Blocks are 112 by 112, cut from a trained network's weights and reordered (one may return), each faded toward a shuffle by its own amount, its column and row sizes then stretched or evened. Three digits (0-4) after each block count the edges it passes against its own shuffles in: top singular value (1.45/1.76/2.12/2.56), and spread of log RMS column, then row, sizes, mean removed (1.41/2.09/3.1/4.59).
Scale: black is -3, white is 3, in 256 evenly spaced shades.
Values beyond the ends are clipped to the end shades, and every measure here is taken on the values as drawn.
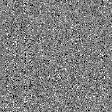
0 2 1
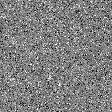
1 0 0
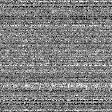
4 1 3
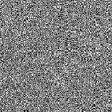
3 2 0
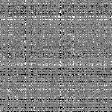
4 3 3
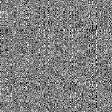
3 3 1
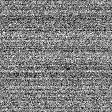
3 0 1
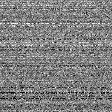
3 0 3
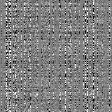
3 4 0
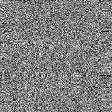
3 1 2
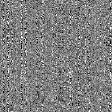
1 3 0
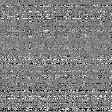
2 2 4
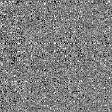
2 2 2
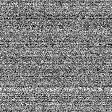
3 0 2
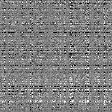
4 3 3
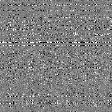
2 2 3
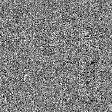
0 1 1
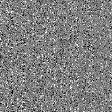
2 2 0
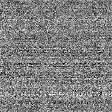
2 1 2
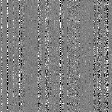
2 4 1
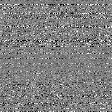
0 0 4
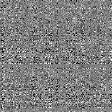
0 3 3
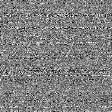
0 0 3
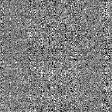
0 3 0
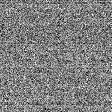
0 1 0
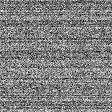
3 0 0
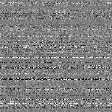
2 1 4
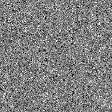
0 1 0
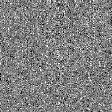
2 2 0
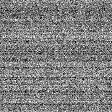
3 1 1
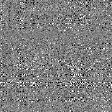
1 2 3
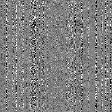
1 4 1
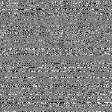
0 0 4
